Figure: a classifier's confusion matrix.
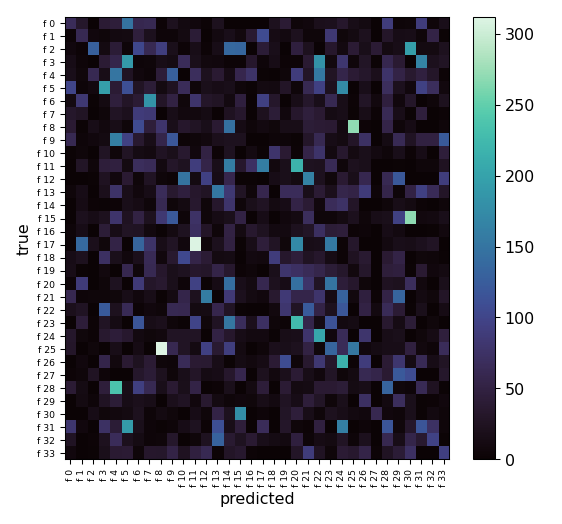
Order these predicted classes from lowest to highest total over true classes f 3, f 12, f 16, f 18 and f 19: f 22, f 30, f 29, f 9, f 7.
f 30, f 9, f 7, f 29, f 22
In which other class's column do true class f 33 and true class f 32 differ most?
f 13
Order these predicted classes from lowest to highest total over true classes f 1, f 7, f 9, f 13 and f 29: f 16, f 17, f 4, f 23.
f 16, f 23, f 17, f 4
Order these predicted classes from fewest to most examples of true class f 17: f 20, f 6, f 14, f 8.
f 8, f 14, f 6, f 20
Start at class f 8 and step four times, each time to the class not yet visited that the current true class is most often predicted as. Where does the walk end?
f 14
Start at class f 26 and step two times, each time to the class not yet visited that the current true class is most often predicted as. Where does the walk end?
f 22
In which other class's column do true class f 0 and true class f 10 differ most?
f 5
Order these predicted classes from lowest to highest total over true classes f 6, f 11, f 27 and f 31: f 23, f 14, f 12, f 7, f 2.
f 2, f 12, f 23, f 14, f 7
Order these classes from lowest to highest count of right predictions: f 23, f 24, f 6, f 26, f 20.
f 6, f 24, f 26, f 23, f 20
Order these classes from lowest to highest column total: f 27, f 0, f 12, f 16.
f 27, f 16, f 0, f 12
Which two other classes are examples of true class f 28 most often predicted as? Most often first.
f 4, f 6
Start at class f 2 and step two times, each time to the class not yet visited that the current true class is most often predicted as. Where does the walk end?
f 15
